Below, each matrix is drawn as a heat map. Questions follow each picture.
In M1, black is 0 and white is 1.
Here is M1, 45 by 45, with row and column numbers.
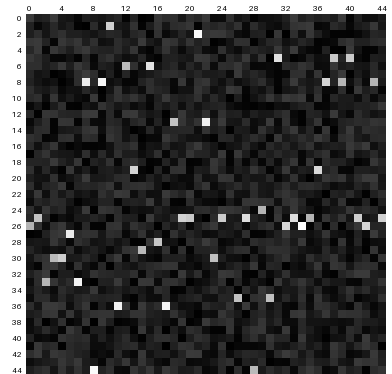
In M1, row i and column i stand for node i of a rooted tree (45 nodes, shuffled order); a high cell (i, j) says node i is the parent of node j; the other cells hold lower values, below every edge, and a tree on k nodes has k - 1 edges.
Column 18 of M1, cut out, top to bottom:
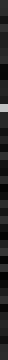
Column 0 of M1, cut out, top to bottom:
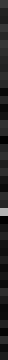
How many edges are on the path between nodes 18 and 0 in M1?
6
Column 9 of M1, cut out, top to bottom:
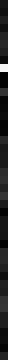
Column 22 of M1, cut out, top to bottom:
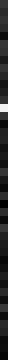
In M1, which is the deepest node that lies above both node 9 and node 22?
25
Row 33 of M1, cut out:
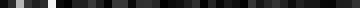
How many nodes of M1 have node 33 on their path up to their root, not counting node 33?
5
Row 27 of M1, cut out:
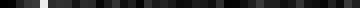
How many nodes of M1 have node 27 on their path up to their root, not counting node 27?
4
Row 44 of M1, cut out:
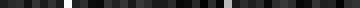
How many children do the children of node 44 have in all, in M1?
6
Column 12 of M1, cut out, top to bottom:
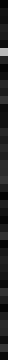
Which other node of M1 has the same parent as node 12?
15
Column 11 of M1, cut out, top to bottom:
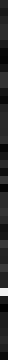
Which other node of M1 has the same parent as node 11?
17
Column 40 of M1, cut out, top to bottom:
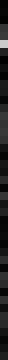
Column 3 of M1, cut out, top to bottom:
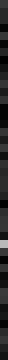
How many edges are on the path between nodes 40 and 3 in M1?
6
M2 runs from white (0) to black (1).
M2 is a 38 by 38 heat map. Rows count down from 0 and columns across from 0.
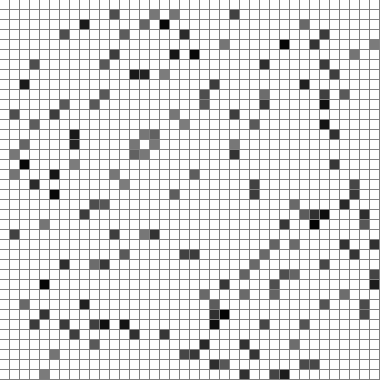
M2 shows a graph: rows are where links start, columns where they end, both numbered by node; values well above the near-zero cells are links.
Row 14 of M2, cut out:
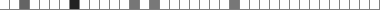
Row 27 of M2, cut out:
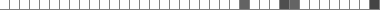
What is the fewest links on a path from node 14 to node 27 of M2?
6
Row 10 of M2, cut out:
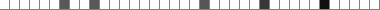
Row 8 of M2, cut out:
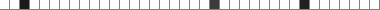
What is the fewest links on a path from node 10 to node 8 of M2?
3
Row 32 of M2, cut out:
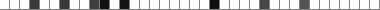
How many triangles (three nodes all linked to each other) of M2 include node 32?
8
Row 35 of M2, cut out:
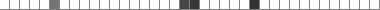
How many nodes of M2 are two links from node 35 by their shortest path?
5
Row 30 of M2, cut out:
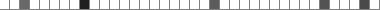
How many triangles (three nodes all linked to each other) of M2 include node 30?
4
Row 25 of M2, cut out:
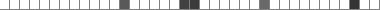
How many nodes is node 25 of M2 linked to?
5
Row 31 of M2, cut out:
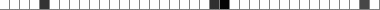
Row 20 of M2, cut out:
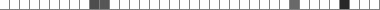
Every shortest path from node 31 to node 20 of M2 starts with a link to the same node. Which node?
node 21
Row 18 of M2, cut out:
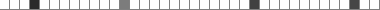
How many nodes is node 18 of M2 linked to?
4
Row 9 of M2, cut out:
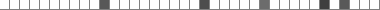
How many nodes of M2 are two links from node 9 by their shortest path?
8
